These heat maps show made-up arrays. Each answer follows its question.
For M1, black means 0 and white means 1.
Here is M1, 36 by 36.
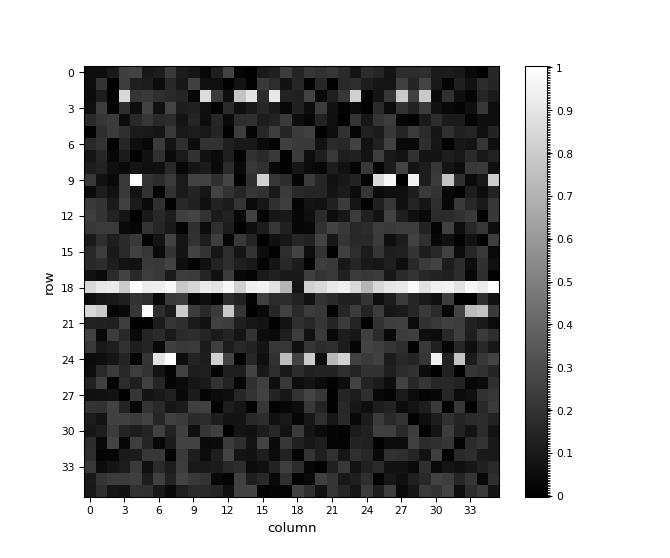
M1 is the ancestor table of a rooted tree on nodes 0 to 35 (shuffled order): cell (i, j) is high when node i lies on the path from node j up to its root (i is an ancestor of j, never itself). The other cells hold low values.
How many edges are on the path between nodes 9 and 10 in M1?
3
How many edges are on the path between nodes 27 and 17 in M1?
4
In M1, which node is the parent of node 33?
20
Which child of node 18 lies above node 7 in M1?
24
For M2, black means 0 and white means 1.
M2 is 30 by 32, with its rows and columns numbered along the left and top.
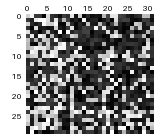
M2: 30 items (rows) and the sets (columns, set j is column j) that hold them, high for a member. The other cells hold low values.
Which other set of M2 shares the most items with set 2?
7
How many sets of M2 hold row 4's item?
7
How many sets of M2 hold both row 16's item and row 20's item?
1
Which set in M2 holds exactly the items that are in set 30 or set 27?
0
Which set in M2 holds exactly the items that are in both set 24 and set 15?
16
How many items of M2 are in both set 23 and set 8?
1
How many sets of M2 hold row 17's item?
7
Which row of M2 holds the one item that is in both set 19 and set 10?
11
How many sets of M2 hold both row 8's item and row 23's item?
8
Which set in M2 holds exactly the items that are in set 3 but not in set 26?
9
